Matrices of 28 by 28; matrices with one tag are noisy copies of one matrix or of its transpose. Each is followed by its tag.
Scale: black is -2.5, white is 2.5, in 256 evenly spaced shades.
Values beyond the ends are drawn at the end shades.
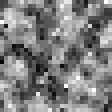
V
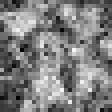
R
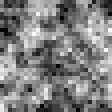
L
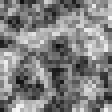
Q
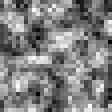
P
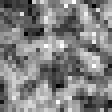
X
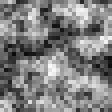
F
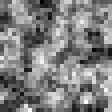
P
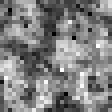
F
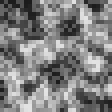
X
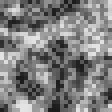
Q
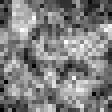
R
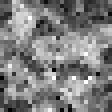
R
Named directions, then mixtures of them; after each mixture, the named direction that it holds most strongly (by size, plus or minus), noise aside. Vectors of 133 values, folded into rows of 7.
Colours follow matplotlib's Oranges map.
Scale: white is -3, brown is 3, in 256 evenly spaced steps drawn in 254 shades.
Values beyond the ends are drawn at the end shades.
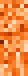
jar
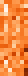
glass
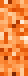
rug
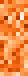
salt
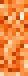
salt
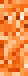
salt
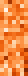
glass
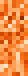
jar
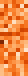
jar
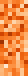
jar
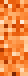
rug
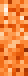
glass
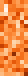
glass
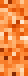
rug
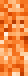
rug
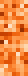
jar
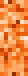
rug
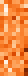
glass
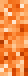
jar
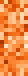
salt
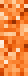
jar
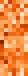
jar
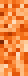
jar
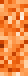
salt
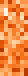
salt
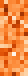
glass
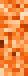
jar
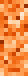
salt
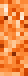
salt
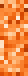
salt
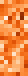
salt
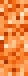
salt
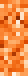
salt
